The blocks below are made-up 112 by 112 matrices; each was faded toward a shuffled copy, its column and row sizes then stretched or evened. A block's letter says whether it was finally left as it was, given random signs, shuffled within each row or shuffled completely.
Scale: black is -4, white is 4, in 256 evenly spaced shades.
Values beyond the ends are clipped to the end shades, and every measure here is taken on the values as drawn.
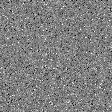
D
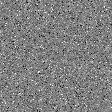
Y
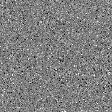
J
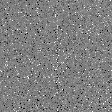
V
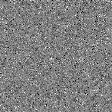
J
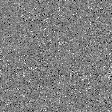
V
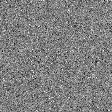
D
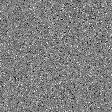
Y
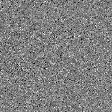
J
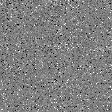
J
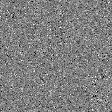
J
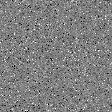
V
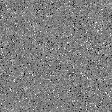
V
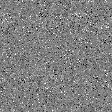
V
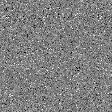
V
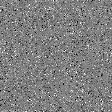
V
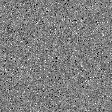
V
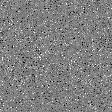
D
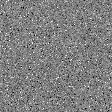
Y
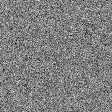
Y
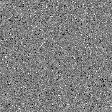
V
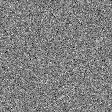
Y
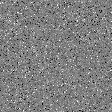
Y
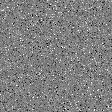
Y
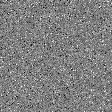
Y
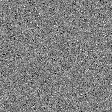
Y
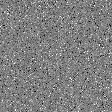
Y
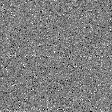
V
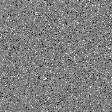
V
